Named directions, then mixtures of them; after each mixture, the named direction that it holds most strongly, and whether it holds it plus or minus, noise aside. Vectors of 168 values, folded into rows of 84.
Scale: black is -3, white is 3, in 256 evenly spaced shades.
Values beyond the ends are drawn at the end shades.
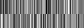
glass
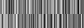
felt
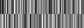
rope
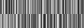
felt, plus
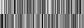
rope, minus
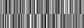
rope, minus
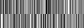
glass, plus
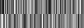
rope, plus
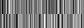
felt, minus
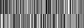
glass, plus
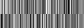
glass, minus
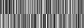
glass, plus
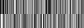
glass, plus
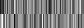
rope, plus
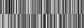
felt, plus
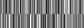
glass, plus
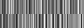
felt, minus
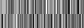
felt, plus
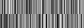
felt, minus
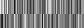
rope, minus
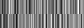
felt, minus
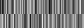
rope, plus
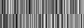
felt, minus
